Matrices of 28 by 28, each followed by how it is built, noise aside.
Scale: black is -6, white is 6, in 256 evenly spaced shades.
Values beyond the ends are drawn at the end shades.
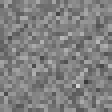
Hankel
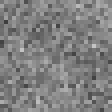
smooth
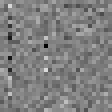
uneven columns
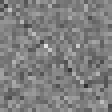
diagonal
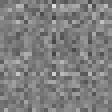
low rank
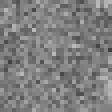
smooth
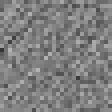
Hankel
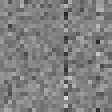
uneven columns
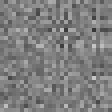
low rank
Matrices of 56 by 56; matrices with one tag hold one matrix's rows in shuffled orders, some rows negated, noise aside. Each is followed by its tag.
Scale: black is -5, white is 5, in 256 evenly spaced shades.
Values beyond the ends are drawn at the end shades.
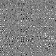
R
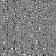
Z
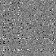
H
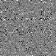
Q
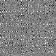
R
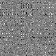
R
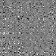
H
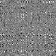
R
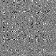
Z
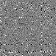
Q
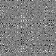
R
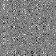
Z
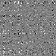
H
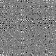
R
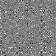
Q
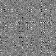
Q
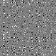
Z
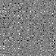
H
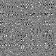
R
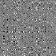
Z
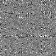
Q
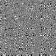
Q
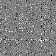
Q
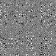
Q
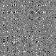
Z
